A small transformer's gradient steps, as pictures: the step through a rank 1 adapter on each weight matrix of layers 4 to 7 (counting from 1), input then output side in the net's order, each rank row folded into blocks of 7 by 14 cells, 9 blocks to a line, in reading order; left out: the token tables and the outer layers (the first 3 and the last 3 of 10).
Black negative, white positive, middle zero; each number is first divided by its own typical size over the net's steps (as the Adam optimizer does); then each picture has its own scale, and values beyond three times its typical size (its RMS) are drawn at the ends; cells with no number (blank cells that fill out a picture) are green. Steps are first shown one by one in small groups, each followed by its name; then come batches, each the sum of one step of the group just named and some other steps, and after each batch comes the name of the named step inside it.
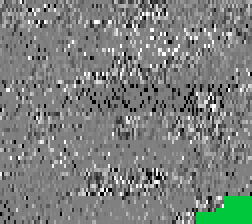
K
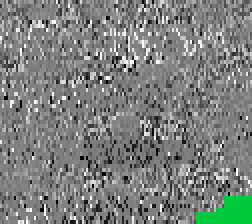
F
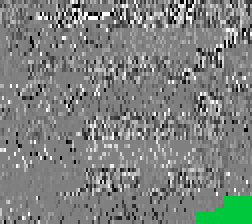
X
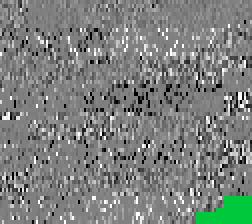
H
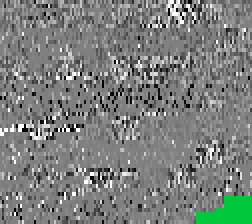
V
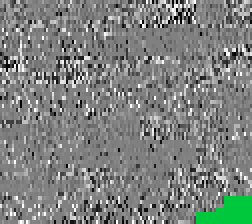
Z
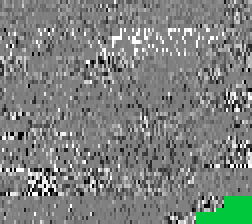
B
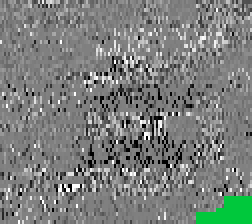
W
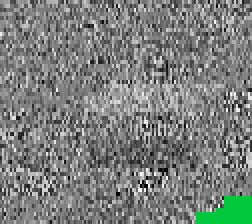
B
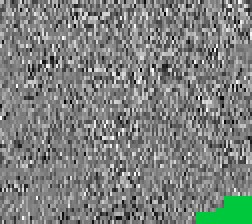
X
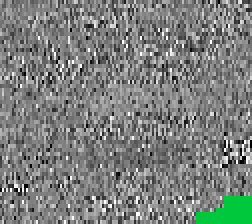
H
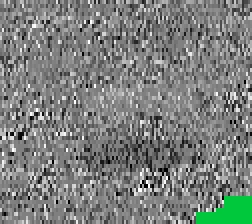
F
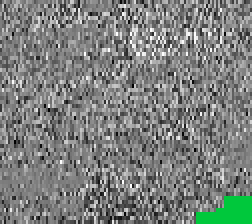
K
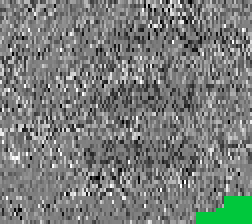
V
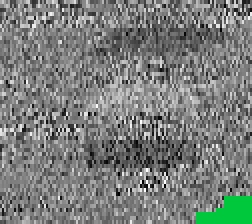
F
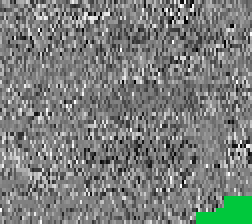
X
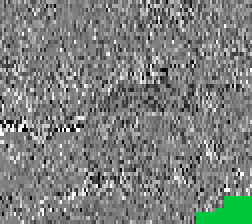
V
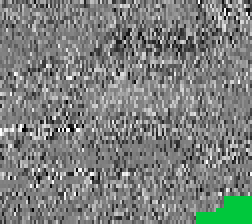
V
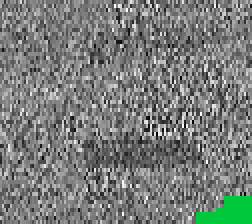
K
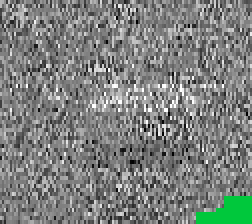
B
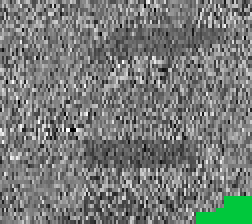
V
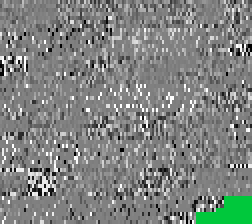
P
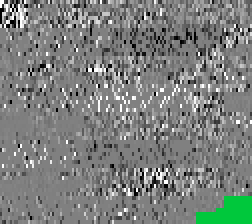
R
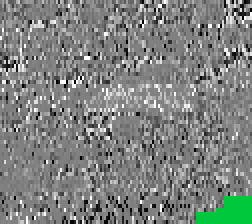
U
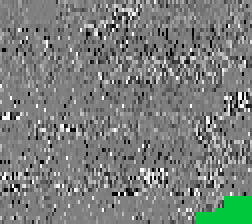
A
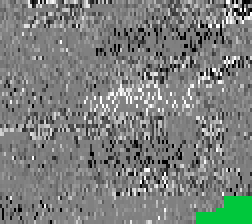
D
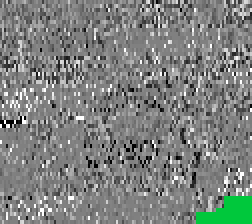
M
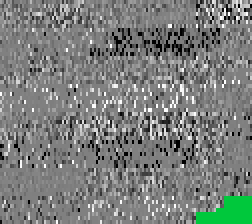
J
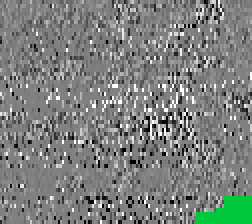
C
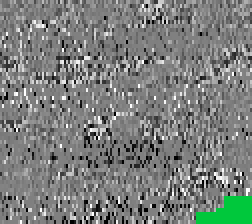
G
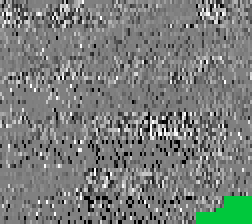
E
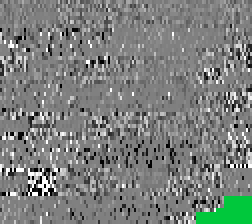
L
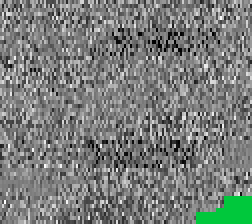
J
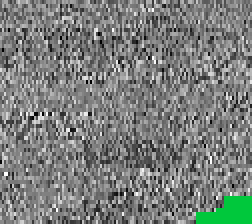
A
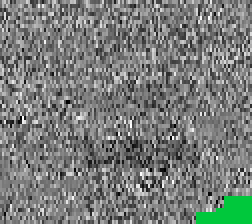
M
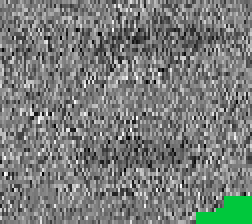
A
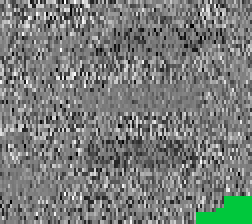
E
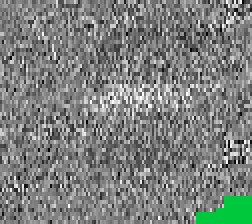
D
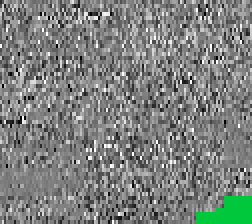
M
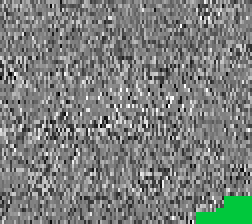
P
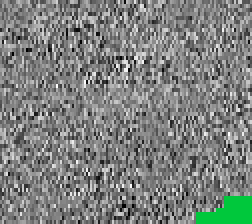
L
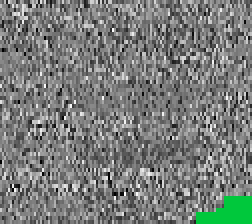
A
